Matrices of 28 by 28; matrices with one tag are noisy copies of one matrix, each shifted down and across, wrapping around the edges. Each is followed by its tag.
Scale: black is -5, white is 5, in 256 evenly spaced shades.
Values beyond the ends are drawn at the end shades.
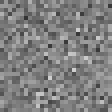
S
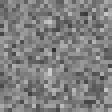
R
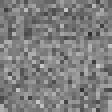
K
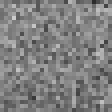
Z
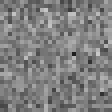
Z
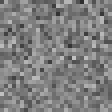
R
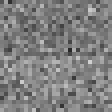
K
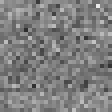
K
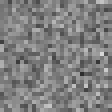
R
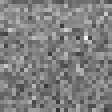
K
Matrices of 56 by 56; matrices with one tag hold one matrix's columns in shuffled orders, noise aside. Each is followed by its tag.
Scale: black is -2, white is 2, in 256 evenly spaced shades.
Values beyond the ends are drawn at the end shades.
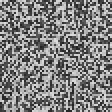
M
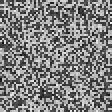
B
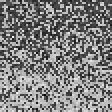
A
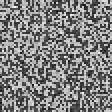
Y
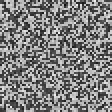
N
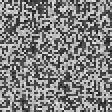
M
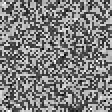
N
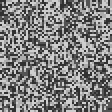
Y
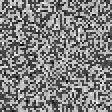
N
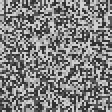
Y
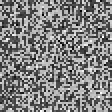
M
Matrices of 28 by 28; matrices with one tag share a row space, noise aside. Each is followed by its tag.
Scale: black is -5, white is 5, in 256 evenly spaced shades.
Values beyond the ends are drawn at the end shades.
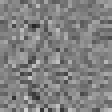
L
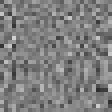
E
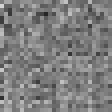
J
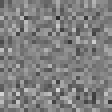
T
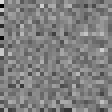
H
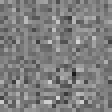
T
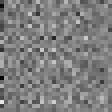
H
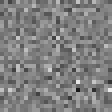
T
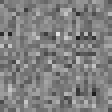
T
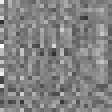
H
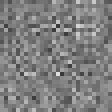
T
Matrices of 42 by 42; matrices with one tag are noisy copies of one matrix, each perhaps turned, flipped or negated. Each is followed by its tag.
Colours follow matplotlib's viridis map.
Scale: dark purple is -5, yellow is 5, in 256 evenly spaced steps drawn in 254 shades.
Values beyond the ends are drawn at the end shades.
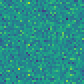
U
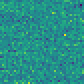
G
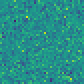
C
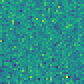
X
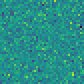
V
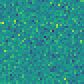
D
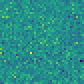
D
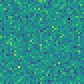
U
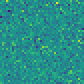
V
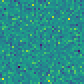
U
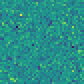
C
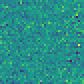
X
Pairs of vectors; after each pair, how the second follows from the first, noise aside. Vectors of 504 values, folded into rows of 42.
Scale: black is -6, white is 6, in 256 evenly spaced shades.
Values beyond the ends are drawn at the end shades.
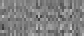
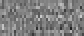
negated.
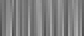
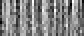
reversed, scaled up.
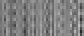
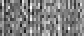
wrapped around, negated, scaled up.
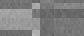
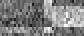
reversed, scaled up.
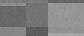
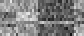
wrapped around, negated, scaled up.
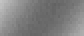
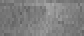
wrapped around, shrunk.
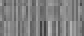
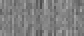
wrapped around, shrunk.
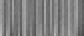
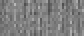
reversed, partly zeroed.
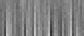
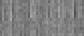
wrapped around, shrunk.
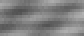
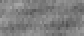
reversed, shrunk.
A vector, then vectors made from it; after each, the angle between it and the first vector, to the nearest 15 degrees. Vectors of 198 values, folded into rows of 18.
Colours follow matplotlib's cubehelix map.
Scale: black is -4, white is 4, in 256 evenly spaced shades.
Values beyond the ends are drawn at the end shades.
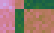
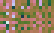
75 degrees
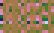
90 degrees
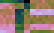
60 degrees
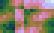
135 degrees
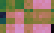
120 degrees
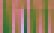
105 degrees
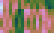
45 degrees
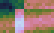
135 degrees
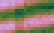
60 degrees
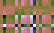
90 degrees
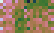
45 degrees
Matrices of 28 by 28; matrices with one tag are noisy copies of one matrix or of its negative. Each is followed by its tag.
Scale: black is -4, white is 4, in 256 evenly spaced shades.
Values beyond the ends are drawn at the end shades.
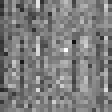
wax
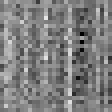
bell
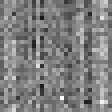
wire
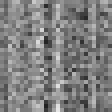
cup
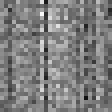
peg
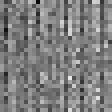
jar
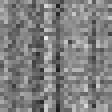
cup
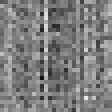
peg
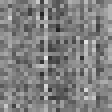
peg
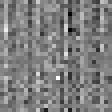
jar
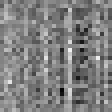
bell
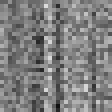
cup
